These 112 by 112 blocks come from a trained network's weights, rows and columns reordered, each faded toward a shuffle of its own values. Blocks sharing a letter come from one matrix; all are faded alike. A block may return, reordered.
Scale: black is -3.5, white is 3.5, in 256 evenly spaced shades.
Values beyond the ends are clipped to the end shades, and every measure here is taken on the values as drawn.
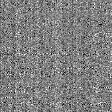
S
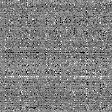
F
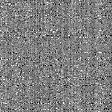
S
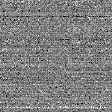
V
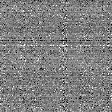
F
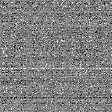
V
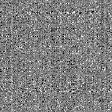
S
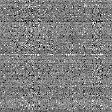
V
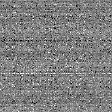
V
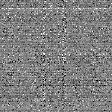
V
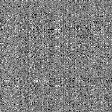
S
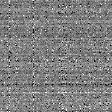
F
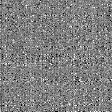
S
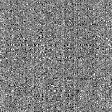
S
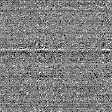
V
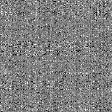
S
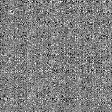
S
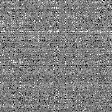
V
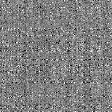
S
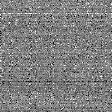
V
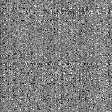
S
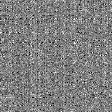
S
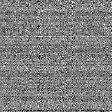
F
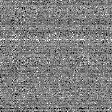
V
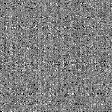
S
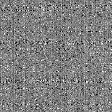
S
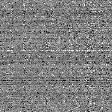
V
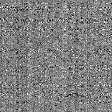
S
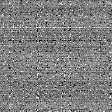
F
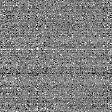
F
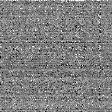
V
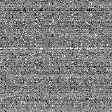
V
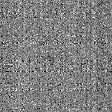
S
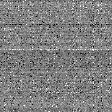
F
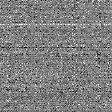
V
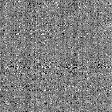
S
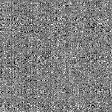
S
